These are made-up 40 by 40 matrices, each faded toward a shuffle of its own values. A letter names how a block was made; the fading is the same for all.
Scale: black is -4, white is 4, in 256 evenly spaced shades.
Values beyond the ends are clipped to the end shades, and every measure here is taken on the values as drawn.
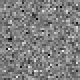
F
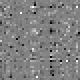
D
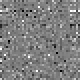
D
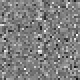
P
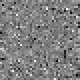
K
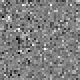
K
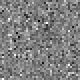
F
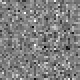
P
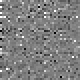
D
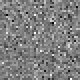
F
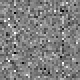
F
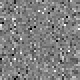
K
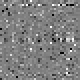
D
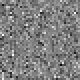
F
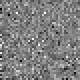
F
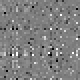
D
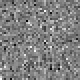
P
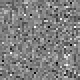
F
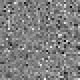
P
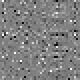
D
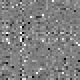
D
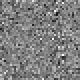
F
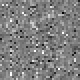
K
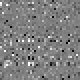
D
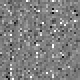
K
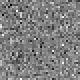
P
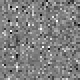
K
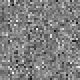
P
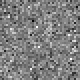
F
